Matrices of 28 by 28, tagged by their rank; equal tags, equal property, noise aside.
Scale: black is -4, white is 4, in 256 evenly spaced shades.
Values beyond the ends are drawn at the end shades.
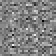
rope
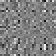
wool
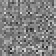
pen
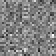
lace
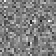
lace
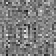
lace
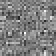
rope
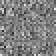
lace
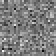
pen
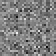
pen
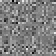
rope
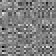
wool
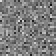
pen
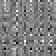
wool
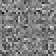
lace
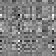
wool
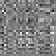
wool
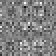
wool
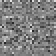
lace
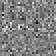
pen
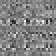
wool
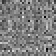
lace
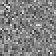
pen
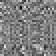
rope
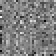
rope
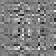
wool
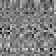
wool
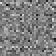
pen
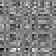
wool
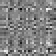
wool
